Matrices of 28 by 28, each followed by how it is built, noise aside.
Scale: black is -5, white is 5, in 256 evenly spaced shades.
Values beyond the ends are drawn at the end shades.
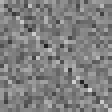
diagonal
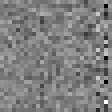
uneven columns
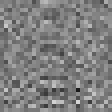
low rank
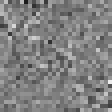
block diagonal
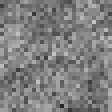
smooth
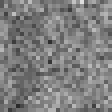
smooth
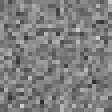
noise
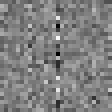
uneven columns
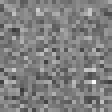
low rank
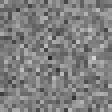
noise
